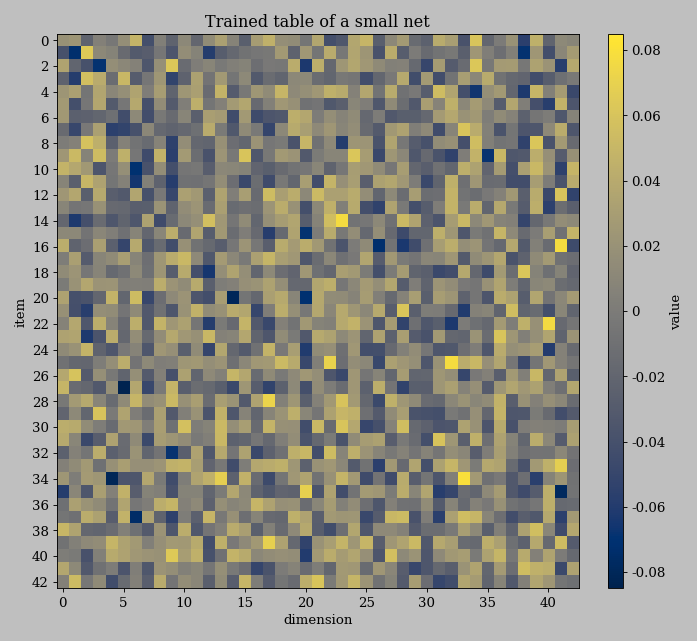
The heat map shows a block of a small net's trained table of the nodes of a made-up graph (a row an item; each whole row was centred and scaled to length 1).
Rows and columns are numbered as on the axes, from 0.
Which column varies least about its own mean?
24
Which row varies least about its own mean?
19
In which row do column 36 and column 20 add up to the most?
35
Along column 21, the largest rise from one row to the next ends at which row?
12
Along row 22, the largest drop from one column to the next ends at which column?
41
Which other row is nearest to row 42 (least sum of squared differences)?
22
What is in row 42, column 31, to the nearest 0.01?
-0.05
